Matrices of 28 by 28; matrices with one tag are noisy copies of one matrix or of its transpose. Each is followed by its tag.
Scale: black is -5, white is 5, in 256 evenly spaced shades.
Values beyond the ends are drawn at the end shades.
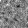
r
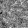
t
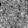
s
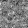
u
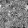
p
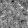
t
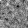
r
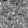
u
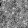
u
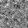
r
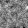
p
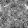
p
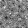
r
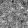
t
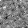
r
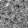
r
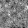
p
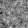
t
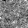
s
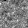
u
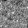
u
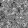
u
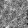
p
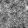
p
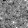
s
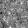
t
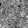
s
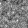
u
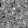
u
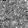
s
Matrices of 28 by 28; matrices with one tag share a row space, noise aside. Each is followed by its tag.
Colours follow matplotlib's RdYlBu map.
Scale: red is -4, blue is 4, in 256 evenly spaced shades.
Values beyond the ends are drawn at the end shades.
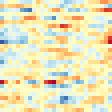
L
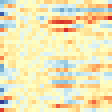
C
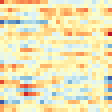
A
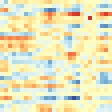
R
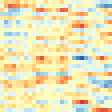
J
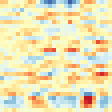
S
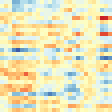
R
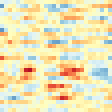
L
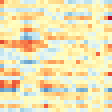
A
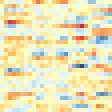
J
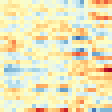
J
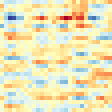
J
